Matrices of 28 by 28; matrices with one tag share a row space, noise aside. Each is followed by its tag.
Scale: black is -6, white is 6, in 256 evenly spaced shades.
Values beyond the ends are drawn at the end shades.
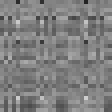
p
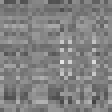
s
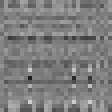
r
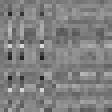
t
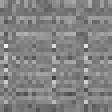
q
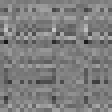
q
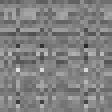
p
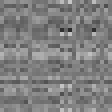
s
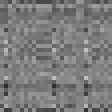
q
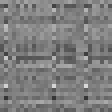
q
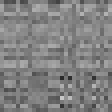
s
